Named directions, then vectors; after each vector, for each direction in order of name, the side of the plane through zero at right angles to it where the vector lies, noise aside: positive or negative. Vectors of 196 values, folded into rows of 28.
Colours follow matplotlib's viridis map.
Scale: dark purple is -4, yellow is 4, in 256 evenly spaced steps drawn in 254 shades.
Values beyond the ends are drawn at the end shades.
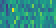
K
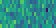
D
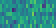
negative, negative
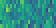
positive, negative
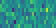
negative, negative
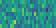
positive, positive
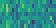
positive, negative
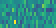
positive, positive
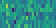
negative, negative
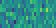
negative, negative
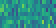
positive, negative
